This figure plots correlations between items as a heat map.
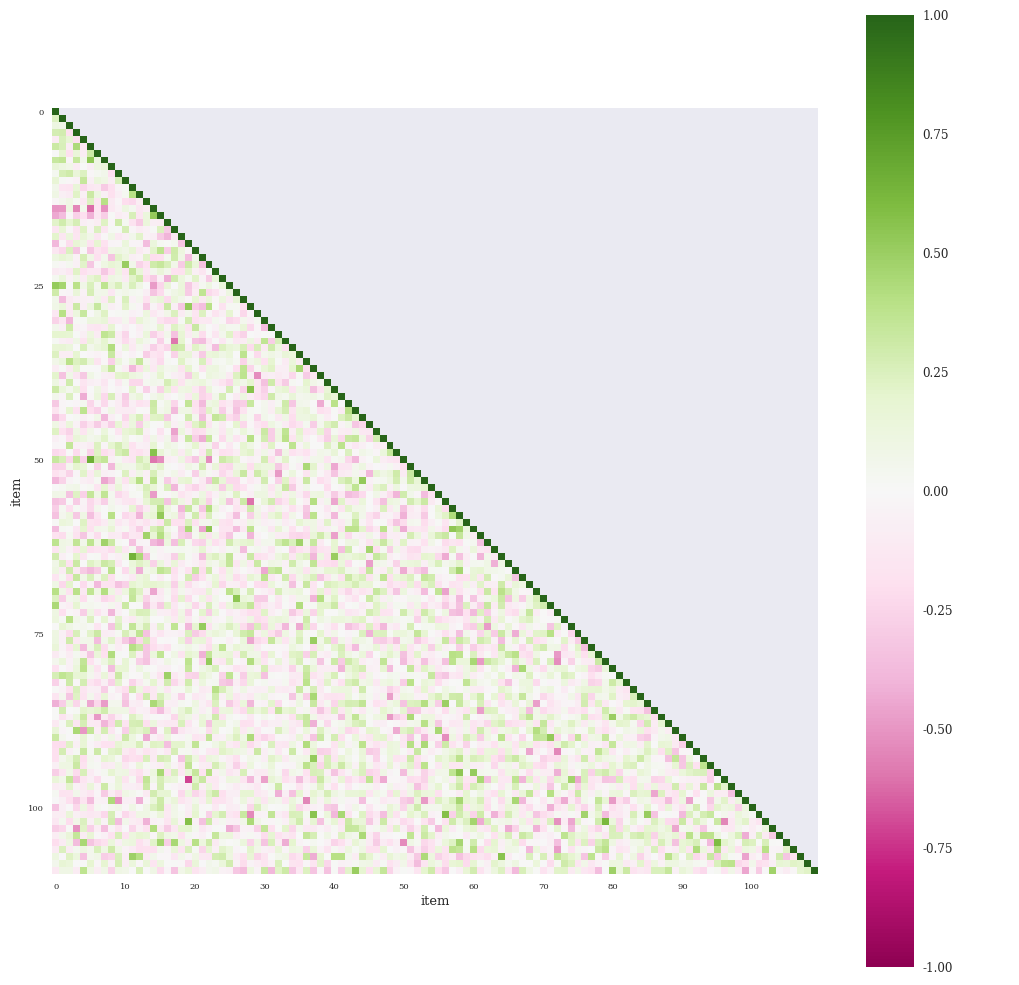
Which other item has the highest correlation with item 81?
16
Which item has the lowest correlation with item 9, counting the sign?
99
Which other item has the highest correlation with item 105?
95
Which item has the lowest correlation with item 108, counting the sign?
52
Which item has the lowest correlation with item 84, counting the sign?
48
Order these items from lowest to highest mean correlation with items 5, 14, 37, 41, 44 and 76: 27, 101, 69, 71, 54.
69, 71, 54, 27, 101
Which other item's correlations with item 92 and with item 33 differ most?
17
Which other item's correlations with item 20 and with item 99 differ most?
91
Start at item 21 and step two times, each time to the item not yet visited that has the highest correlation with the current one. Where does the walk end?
96
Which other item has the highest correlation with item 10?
22
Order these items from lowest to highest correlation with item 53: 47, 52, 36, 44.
47, 52, 36, 44
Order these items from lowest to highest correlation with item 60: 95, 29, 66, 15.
29, 66, 15, 95
